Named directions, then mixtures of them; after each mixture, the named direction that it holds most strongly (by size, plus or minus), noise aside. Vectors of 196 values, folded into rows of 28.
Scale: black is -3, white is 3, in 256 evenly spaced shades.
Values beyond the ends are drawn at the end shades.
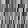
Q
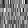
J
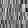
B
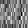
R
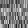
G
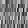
Q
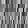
Q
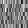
B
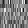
J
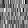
J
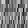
Q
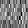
R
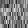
G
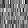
J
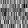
G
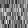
G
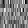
J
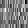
J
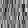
B
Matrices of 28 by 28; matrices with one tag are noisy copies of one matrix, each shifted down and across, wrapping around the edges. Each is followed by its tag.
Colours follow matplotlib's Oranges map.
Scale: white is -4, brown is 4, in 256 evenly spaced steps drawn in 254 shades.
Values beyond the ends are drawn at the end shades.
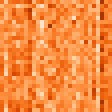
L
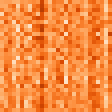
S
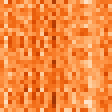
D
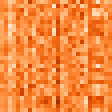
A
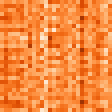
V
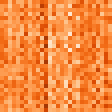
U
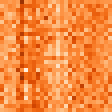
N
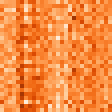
N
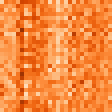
N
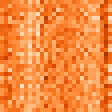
N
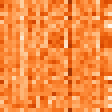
A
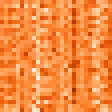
V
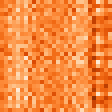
N
